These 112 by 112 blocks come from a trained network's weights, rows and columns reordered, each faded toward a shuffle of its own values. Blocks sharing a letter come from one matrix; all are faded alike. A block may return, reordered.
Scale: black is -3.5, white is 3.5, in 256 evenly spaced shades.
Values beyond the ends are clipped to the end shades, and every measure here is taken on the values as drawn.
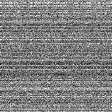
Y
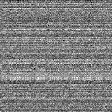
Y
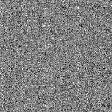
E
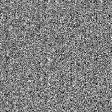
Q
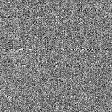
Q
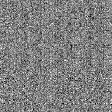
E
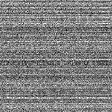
Y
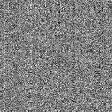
Q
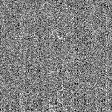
E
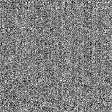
E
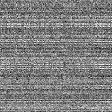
Y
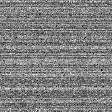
Y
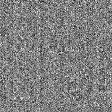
E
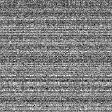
Y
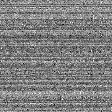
Y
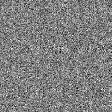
Q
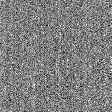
E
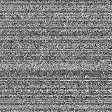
Y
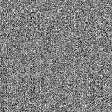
Q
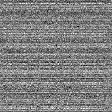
Y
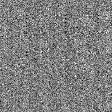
Q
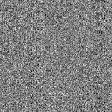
Q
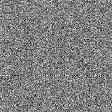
Q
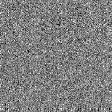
E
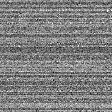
Y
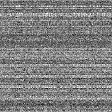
Y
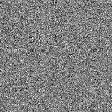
Q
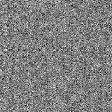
E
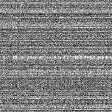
Y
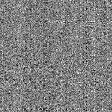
E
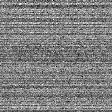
Y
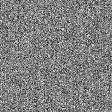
Q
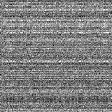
Y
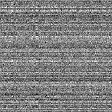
Y
